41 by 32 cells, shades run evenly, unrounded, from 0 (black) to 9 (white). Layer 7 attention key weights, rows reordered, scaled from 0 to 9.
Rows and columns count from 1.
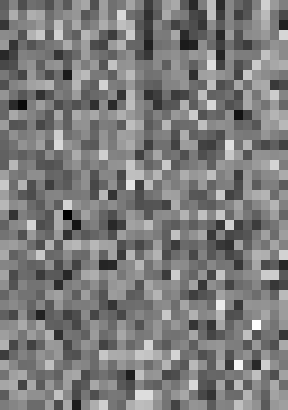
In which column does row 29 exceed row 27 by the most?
13
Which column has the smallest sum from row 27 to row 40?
24
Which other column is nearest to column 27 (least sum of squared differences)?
6
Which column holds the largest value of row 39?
22
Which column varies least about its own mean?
10
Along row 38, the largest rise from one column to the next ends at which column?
16
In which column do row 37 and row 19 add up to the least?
29
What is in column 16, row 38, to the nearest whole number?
7
